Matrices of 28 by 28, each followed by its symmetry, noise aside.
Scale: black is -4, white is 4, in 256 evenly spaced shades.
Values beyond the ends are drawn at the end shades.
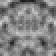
mirrored left to right.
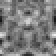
mirrored left to right.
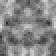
mirrored left to right.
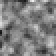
antisymmetric.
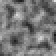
symmetric across the other diagonal.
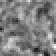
antisymmetric.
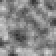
symmetric across the other diagonal.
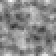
same after a half turn.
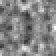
mirrored top to bottom.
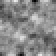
same after a half turn.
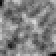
symmetric across the other diagonal.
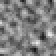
antisymmetric.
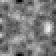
mirrored top to bottom.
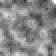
symmetric across the other diagonal.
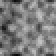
mirrored top to bottom.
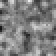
antisymmetric.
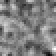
antisymmetric.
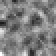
symmetric across the other diagonal.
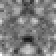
mirrored left to right.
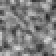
antisymmetric.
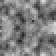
mirrored top to bottom.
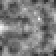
mirrored top to bottom.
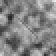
symmetric across the other diagonal.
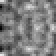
mirrored top to bottom.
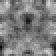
mirrored left to right.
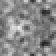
mirrored top to bottom.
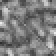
same after a half turn.
